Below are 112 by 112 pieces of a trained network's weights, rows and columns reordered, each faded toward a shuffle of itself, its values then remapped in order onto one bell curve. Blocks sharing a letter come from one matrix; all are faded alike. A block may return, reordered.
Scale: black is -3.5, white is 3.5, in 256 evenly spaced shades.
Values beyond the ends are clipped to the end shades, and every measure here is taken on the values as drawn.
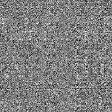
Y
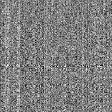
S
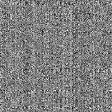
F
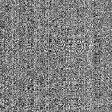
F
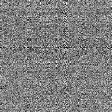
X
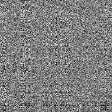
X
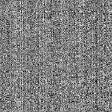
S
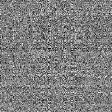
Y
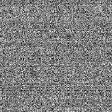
Y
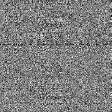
X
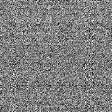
Y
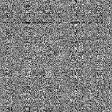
X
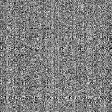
F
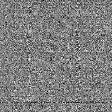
X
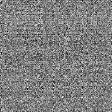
Y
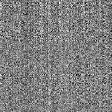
F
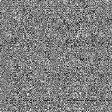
X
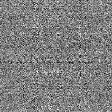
Y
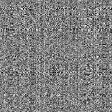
F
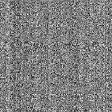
F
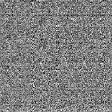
Y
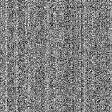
S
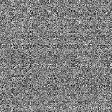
Y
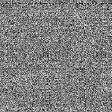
X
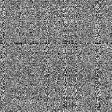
X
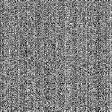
S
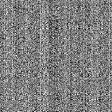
S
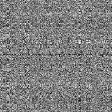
X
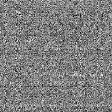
Y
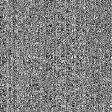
F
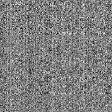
F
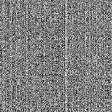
S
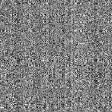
F
